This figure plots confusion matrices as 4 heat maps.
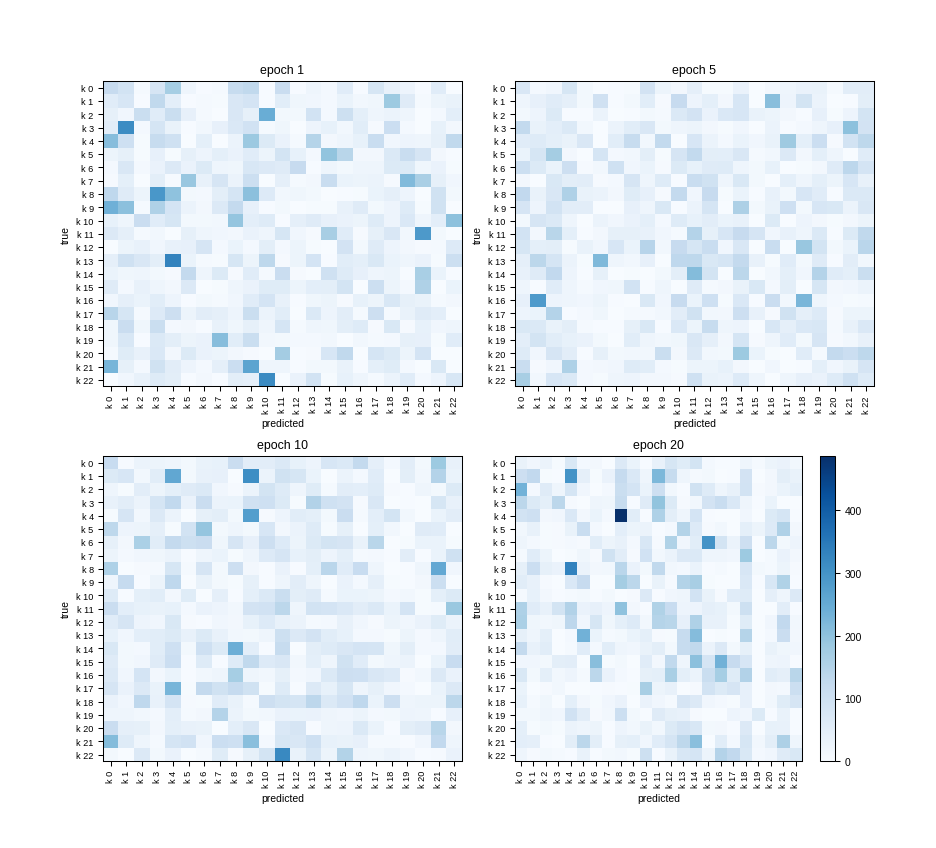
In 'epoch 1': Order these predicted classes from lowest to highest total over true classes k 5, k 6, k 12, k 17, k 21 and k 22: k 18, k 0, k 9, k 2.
k 2, k 18, k 0, k 9
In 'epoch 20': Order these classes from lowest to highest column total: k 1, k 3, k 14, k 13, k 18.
k 3, k 1, k 13, k 18, k 14
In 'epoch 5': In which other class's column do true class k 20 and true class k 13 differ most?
k 5
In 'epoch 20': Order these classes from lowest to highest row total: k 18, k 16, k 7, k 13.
k 18, k 7, k 13, k 16
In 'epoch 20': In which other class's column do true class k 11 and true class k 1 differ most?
k 4
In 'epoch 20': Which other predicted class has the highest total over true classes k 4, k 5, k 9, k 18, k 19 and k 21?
k 8
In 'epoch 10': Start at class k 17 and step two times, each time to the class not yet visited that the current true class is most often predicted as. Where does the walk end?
k 9
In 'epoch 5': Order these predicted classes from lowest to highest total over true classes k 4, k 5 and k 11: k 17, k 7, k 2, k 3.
k 3, k 7, k 17, k 2
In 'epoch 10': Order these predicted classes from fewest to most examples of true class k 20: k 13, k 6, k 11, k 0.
k 13, k 6, k 11, k 0
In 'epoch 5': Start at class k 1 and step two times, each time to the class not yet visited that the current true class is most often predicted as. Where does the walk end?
k 18
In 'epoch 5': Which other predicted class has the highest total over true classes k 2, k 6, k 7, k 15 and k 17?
k 11
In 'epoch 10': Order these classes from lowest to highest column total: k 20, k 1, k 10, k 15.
k 20, k 1, k 10, k 15
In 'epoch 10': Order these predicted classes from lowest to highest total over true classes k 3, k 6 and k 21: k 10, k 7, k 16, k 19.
k 19, k 16, k 7, k 10
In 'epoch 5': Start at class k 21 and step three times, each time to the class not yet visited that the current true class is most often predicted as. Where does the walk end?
k 8
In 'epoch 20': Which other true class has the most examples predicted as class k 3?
k 11
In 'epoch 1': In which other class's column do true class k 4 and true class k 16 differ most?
k 0
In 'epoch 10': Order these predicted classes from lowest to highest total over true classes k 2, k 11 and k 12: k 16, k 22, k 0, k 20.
k 20, k 16, k 0, k 22
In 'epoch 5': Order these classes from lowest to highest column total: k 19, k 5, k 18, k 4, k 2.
k 4, k 5, k 18, k 19, k 2
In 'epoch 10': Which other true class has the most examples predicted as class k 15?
k 22
